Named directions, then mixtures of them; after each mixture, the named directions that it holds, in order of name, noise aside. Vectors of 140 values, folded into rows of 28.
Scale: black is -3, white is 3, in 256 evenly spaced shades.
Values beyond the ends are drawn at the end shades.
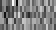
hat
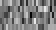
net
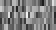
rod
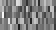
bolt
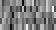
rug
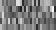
bolt, rug.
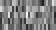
rod.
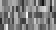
net, rod.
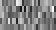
bolt, rug.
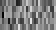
bolt.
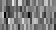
bolt, hat.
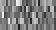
bolt.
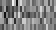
hat.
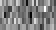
bolt, net.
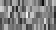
rod.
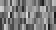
rod.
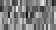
rod.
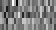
hat.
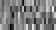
rug.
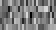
net.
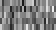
rug.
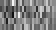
hat, rug.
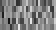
bolt.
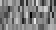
net.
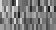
bolt, hat.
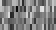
rod, rug.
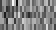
hat.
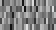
rug.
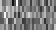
hat.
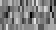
net.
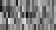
hat, rod.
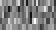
bolt, net.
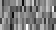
rug.
